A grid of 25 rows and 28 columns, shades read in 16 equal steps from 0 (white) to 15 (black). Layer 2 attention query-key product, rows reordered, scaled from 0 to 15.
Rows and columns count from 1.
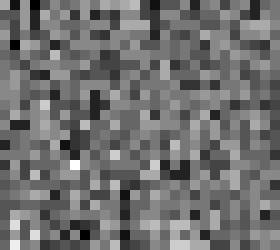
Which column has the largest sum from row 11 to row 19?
28
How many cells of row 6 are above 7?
20
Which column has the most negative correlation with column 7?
18
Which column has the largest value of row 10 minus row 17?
8
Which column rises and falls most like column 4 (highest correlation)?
16
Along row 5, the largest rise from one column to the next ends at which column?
2
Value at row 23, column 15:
5
